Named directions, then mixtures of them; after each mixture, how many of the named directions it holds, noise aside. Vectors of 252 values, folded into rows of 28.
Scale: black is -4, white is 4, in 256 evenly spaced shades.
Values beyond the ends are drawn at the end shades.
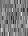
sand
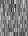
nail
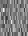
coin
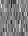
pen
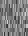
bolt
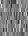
one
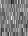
two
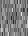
one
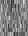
two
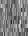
three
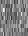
four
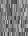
two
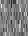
one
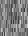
three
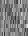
two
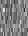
four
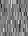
one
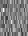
one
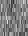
three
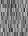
four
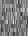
one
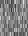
one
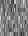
one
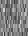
four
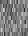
four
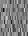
one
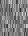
two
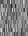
four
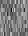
four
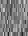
four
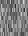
four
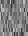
three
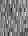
three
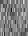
four
